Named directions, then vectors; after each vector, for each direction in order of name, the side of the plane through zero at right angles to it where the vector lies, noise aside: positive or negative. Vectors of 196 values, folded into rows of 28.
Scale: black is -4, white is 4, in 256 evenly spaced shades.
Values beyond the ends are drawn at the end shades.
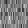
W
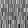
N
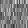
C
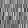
positive, negative, negative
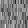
negative, positive, negative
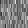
positive, negative, positive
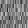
negative, negative, negative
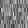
positive, negative, negative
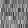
negative, positive, positive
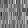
positive, negative, positive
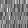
positive, positive, positive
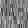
negative, positive, positive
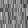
negative, positive, negative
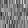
positive, negative, positive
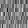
negative, negative, negative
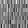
positive, positive, negative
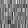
positive, positive, negative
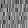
negative, negative, negative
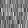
positive, negative, negative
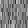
negative, positive, negative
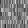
positive, negative, positive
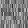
negative, positive, positive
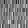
negative, negative, positive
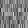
positive, negative, negative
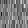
positive, negative, positive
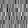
negative, negative, negative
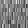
positive, positive, negative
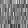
positive, positive, negative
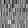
negative, negative, positive
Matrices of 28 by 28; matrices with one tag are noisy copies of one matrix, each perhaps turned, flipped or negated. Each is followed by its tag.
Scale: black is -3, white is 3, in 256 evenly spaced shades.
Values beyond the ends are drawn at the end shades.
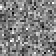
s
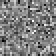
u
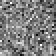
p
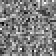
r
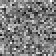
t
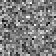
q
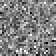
q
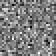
u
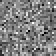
s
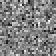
r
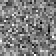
p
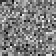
s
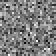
u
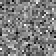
q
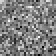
p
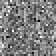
t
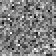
t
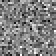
q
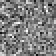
p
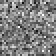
p
